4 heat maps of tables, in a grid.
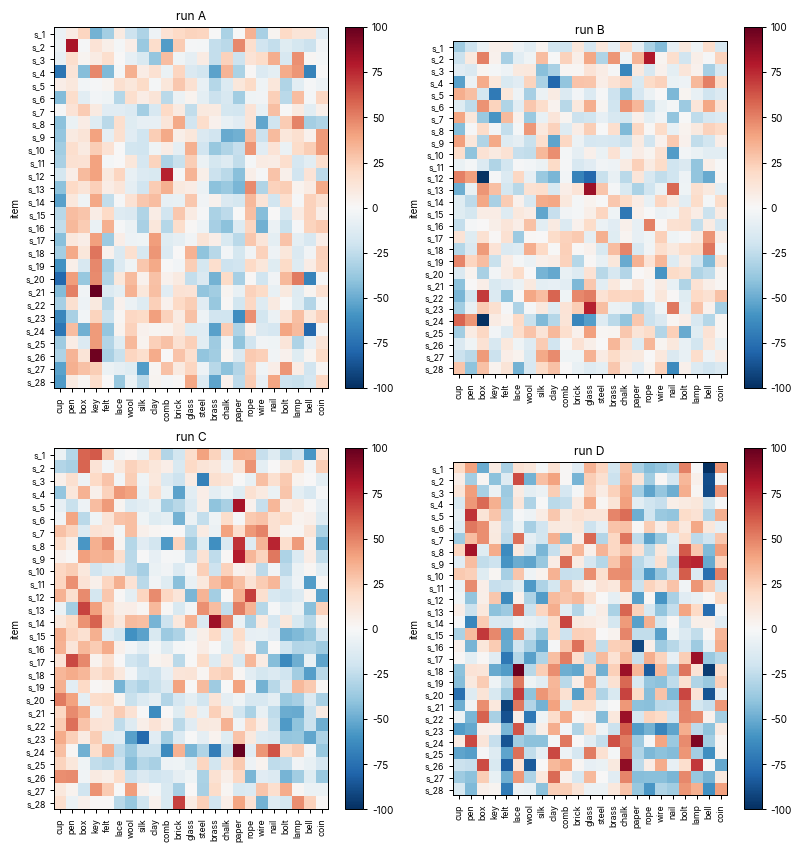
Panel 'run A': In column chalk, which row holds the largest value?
s_4
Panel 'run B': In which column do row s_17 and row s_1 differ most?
wire
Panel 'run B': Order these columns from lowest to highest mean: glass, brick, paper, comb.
brick, comb, paper, glass
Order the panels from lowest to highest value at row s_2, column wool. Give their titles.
run D, run B, run A, run C
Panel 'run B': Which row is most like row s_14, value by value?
s_27
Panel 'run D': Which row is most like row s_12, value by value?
s_16
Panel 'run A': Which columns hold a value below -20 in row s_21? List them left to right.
cup, steel, brass
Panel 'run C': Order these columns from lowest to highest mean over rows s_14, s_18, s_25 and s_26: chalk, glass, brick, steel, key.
steel, brick, glass, key, chalk
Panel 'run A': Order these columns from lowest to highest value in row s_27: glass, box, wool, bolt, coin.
wool, coin, glass, box, bolt
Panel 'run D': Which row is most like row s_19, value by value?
s_7
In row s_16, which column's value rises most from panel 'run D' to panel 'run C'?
paper
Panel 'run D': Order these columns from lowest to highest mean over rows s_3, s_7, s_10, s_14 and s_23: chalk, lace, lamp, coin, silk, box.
lamp, silk, box, coin, lace, chalk
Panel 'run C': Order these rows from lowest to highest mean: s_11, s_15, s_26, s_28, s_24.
s_15, s_26, s_24, s_28, s_11
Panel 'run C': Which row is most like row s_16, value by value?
s_18
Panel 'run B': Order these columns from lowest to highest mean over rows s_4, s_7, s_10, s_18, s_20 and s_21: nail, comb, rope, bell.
nail, comb, rope, bell
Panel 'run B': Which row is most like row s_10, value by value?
s_28
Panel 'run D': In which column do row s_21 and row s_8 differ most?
pen
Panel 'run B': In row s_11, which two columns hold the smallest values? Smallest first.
lamp, key
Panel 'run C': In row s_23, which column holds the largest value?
cup
